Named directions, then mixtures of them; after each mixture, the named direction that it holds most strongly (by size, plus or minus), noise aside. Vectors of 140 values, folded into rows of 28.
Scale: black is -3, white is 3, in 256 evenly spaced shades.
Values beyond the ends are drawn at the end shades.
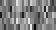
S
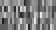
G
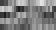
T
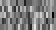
G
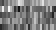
T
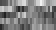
T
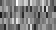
S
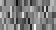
S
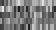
T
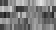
T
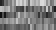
T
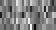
S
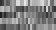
T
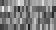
T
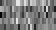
S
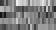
T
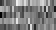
S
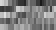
T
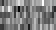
T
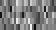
S
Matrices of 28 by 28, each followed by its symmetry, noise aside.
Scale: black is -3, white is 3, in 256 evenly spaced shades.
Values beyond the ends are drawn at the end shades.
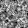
symmetric across the other diagonal.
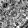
symmetric.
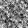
symmetric across the other diagonal.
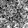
symmetric.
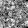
mirrored top to bottom.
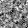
symmetric.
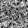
same after a half turn.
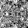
mirrored top to bottom.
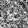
symmetric across the other diagonal.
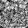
no symmetry.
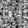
mirrored top to bottom.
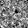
symmetric across the other diagonal.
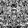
mirrored left to right.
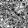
symmetric across the other diagonal.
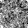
symmetric across the other diagonal.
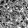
symmetric.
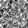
symmetric.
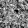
symmetric across the other diagonal.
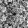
mirrored top to bottom.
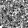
symmetric across the other diagonal.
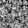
symmetric across the other diagonal.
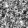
same after a half turn.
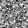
same after a half turn.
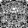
mirrored left to right.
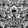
mirrored left to right.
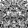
mirrored left to right.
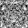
mirrored left to right.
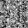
mirrored top to bottom.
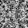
mirrored top to bottom.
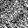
symmetric.
